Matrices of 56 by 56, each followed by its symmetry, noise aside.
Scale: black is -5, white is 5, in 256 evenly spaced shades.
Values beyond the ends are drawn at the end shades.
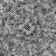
symmetric.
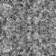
mirrored top to bottom.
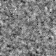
antisymmetric.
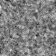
antisymmetric.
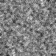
same after a half turn.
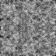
mirrored top to bottom.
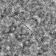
symmetric across the other diagonal.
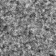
antisymmetric.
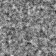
antisymmetric.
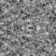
mirrored top to bottom.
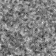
symmetric across the other diagonal.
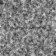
same after a half turn.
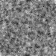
same after a half turn.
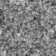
antisymmetric.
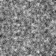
mirrored top to bottom.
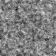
symmetric across the other diagonal.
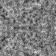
mirrored top to bottom.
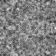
mirrored top to bottom.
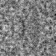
mirrored top to bottom.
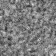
symmetric.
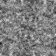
same after a half turn.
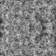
mirrored top to bottom.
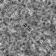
symmetric.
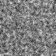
antisymmetric.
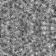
mirrored top to bottom.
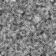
symmetric across the other diagonal.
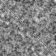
symmetric across the other diagonal.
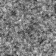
symmetric.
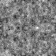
mirrored top to bottom.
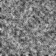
symmetric across the other diagonal.
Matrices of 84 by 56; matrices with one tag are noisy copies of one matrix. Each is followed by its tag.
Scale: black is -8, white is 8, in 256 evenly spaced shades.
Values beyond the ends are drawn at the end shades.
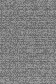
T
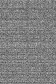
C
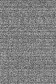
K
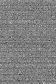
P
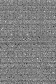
P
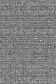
T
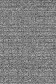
K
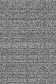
C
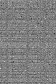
C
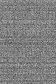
P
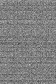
P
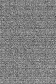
T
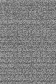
P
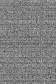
P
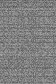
K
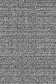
K
